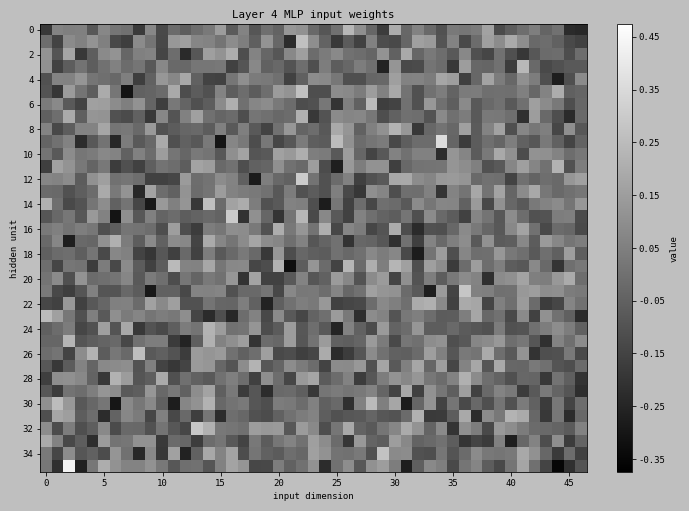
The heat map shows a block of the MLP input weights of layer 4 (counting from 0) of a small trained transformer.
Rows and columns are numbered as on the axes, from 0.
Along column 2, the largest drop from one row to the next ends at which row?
26
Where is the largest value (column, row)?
2, 35
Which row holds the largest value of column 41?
3
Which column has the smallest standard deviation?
39
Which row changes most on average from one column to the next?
19
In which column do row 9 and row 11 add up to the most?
34
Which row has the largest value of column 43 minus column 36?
9
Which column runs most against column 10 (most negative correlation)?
15
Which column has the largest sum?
14
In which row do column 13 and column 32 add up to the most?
32
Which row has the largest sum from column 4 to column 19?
17
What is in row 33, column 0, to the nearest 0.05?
0.2
